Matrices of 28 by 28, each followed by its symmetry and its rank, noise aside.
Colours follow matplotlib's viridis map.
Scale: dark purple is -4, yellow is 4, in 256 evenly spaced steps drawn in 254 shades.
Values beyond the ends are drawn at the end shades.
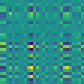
no symmetry, rank one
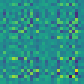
antisymmetric, rank two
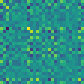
symmetric, rank two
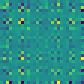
symmetric, rank two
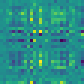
antisymmetric, rank two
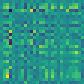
symmetric, rank two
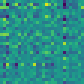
no symmetry, rank three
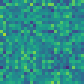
no symmetry, rank three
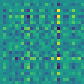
no symmetry, rank two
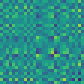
symmetric, rank two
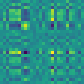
symmetric, rank one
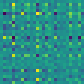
antisymmetric, rank two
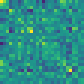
symmetric, rank three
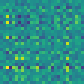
no symmetry, rank three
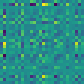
symmetric, rank two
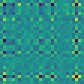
symmetric, rank one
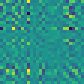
antisymmetric, rank two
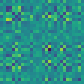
symmetric, rank two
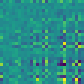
no symmetry, rank two
